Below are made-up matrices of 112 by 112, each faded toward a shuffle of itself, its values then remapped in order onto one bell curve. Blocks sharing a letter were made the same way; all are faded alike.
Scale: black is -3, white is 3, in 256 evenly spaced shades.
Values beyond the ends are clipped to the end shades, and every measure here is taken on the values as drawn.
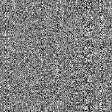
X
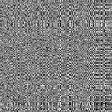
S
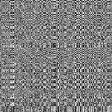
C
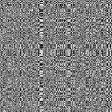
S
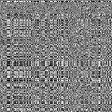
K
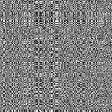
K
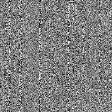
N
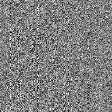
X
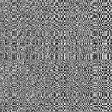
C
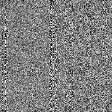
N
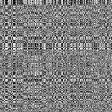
K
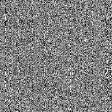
X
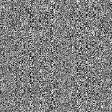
X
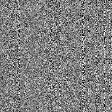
N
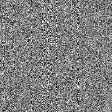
N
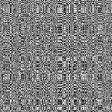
S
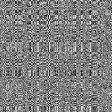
S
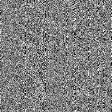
N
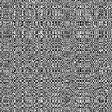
C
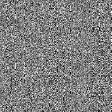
X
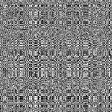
K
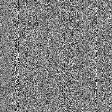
N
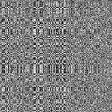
S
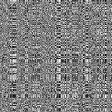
S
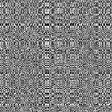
K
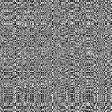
S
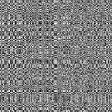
C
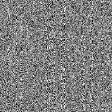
X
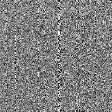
X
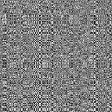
S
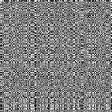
K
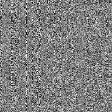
X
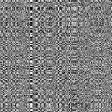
C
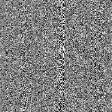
N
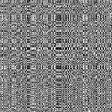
K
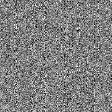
X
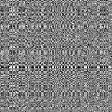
K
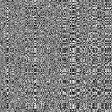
S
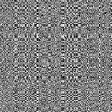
C
